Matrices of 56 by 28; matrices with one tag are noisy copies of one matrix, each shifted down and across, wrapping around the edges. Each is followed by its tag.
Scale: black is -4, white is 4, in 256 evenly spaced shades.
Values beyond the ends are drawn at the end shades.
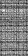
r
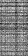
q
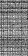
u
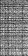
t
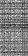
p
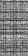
r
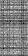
p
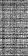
q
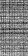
u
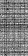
p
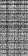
q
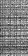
p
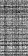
q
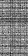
p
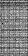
p
